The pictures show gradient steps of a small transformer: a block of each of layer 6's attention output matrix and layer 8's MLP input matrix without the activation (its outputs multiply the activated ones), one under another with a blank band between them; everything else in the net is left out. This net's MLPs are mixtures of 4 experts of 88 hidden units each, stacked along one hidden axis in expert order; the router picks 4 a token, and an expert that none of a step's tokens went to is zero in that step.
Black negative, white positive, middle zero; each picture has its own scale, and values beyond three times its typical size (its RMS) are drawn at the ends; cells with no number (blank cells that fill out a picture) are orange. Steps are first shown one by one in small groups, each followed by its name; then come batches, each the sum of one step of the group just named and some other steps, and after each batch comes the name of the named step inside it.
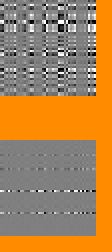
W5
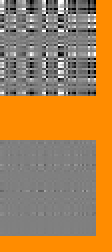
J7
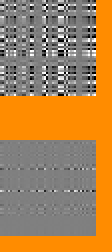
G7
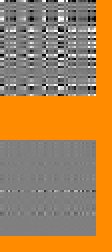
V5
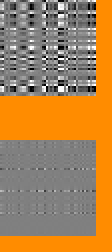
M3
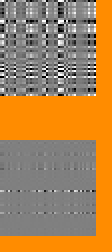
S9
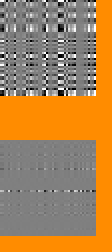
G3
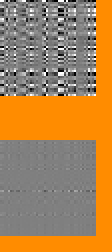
S9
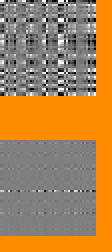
S9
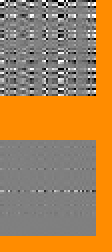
W5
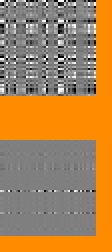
S9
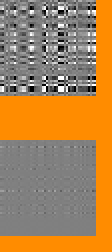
M3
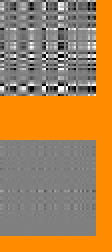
M3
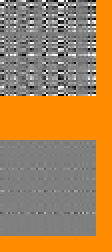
V5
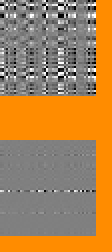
W5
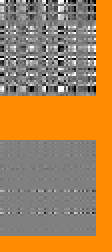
M3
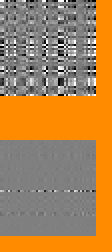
G7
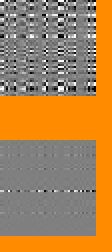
W5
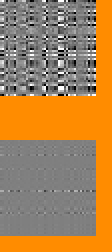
G7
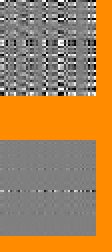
G3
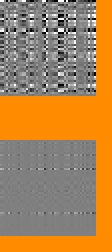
J7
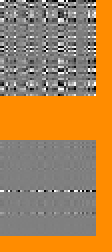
W5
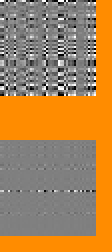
G3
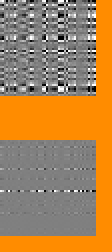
W5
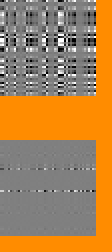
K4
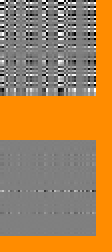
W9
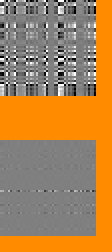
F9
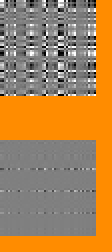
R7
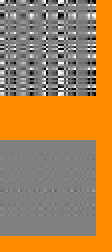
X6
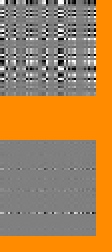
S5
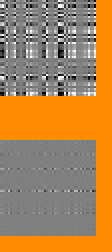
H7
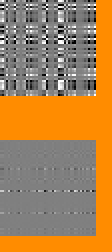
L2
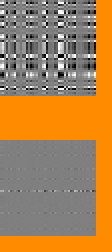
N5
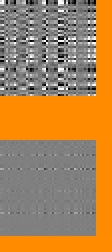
S5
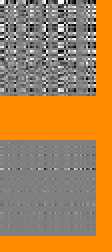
S5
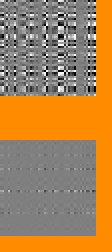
R7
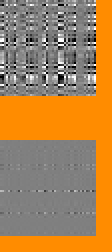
K4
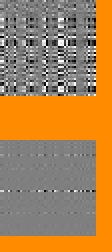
K4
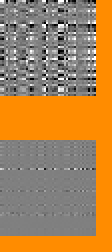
S5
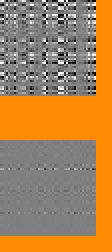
X6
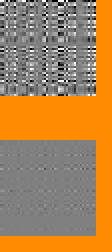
F9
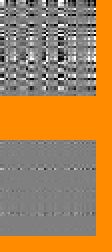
S5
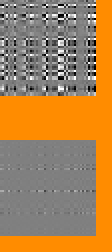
L2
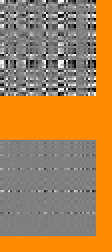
N5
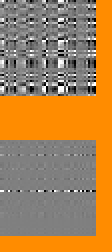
L2
